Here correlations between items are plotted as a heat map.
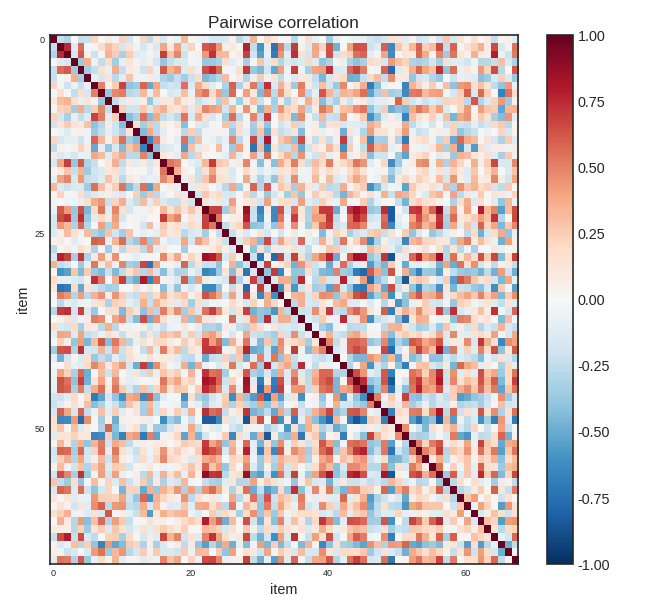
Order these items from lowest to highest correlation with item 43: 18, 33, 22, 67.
18, 33, 67, 22
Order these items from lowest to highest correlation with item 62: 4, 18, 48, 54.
18, 54, 4, 48
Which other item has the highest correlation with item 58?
35
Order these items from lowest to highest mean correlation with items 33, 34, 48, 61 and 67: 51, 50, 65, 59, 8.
65, 51, 50, 8, 59
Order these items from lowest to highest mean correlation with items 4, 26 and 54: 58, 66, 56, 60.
58, 66, 60, 56
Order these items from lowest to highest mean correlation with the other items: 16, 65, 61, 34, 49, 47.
49, 65, 47, 34, 61, 16
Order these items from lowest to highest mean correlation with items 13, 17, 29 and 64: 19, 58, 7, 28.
58, 7, 28, 19
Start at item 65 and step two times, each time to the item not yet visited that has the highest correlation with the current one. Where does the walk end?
46
